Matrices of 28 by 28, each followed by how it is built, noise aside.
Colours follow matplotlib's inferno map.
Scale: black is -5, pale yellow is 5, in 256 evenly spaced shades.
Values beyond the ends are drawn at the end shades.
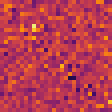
banded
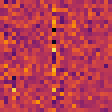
uneven columns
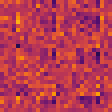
low rank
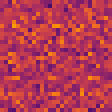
repeating columns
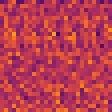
repeating columns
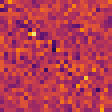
banded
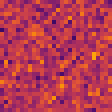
Hankel
